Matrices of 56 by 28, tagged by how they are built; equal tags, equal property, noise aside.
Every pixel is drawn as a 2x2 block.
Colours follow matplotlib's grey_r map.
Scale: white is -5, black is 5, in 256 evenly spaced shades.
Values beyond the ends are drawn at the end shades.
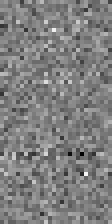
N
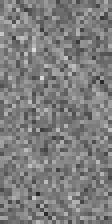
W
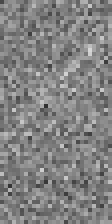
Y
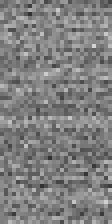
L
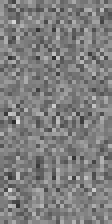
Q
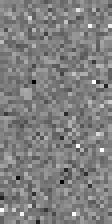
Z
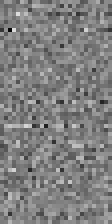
N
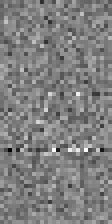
N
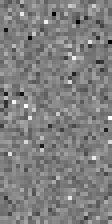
Z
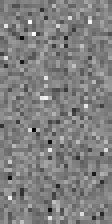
Z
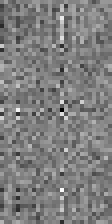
Q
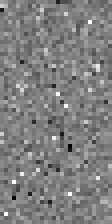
Z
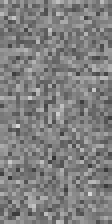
L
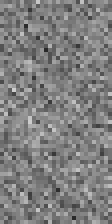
W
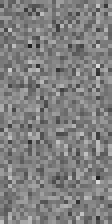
Q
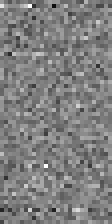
N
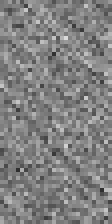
W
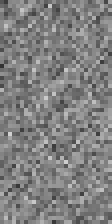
Y
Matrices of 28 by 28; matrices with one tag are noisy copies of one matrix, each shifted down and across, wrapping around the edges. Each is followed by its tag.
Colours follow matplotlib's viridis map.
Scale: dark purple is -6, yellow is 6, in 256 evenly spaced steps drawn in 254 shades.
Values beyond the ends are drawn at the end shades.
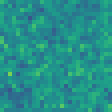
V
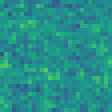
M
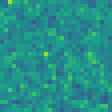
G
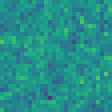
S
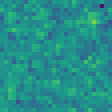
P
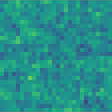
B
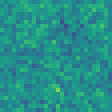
V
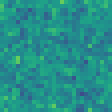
M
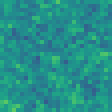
M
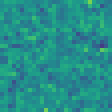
G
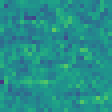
B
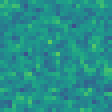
G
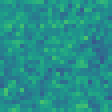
V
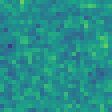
P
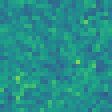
M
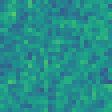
S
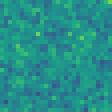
M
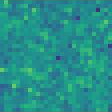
M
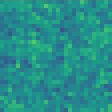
M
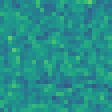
G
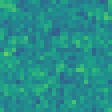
B
